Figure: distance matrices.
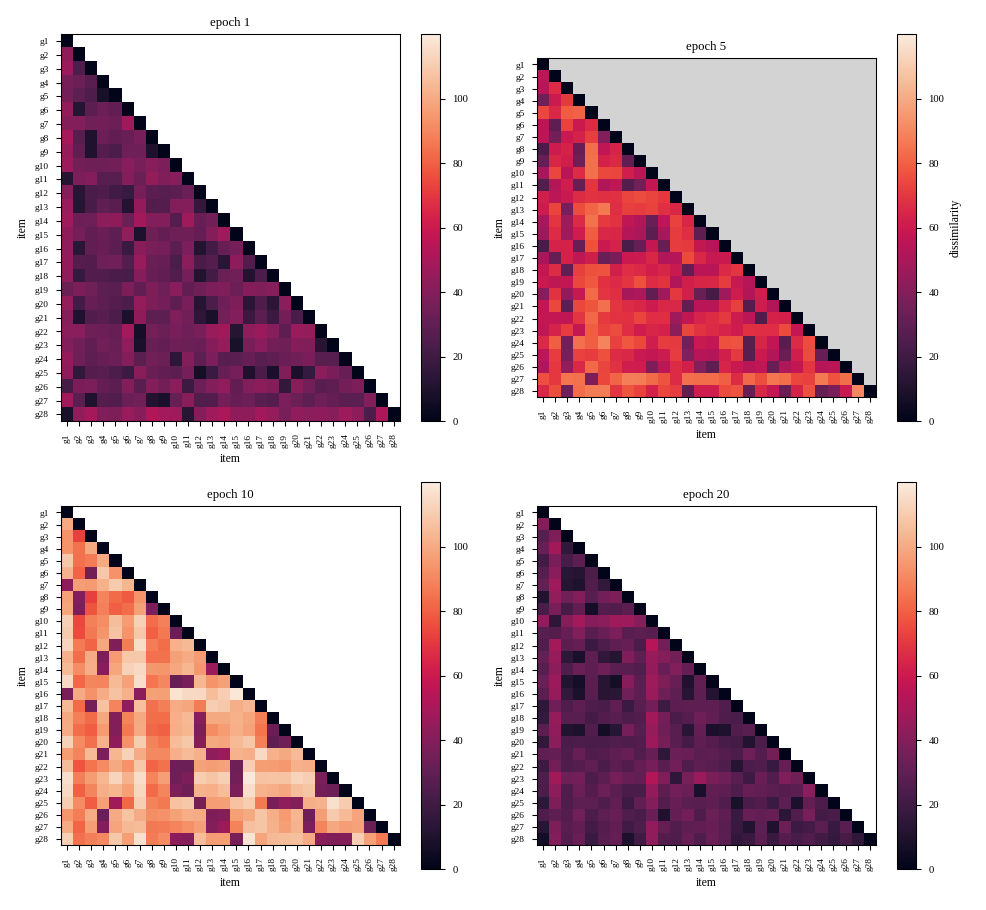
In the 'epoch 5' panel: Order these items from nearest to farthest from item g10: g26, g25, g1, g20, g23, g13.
g20, g26, g1, g25, g23, g13
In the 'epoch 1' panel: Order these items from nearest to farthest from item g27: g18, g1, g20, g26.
g18, g20, g26, g1
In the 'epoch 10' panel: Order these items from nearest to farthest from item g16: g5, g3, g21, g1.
g1, g3, g21, g5
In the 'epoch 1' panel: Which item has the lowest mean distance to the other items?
g12
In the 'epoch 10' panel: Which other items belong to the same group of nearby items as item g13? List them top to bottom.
g4, g14, g21, g26, g27
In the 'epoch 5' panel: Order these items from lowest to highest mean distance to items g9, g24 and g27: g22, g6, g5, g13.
g13, g5, g22, g6
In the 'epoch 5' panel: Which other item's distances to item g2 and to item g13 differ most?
g6
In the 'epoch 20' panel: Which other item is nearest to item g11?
g26
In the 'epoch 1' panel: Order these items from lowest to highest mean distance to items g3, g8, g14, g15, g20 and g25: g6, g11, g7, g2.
g2, g6, g7, g11
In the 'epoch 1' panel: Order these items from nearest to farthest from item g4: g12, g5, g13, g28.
g5, g12, g13, g28
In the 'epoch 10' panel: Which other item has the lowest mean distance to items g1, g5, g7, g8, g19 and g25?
g18
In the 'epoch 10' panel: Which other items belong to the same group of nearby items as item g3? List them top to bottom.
g6, g17
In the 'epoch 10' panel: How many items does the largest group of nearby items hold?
7
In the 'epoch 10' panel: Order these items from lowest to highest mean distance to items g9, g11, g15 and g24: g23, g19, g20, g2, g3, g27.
g23, g2, g3, g27, g19, g20
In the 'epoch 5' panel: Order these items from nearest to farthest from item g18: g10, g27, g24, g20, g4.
g24, g20, g10, g4, g27
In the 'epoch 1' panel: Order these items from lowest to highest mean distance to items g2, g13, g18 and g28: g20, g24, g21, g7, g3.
g21, g20, g3, g24, g7
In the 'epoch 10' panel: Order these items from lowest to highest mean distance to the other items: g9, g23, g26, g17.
g9, g26, g23, g17
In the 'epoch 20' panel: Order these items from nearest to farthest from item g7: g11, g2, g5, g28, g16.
g16, g5, g28, g11, g2
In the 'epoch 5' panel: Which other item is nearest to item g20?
g15
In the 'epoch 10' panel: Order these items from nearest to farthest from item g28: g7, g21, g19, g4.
g4, g21, g19, g7
